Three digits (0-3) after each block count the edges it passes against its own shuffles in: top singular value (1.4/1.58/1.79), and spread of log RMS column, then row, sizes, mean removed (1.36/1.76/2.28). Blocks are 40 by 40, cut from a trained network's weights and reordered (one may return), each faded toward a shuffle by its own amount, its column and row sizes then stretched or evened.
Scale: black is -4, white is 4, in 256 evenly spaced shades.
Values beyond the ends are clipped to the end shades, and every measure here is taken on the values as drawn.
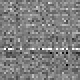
3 2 2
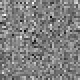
0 2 1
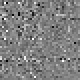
1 2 2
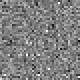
2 0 1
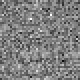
0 0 0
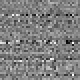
3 1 3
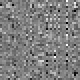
3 3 1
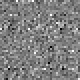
0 0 2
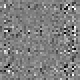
2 3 2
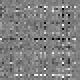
3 3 2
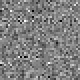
0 0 1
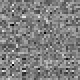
2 2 0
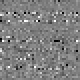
0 1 3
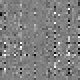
1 3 1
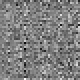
2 3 0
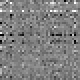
3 2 2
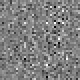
1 2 0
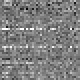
3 2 2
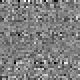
0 0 3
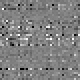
2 1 3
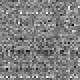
2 0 2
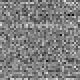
2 0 1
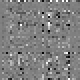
0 3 3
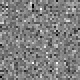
0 2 0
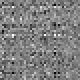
3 3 1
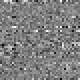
0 0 3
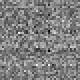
2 0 1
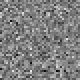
2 1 1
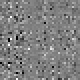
0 3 2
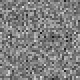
2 1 0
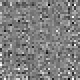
3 3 1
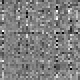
1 3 1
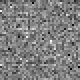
0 0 0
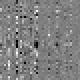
3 3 1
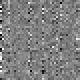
3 3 1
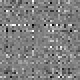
2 2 3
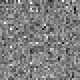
1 1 0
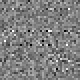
2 0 2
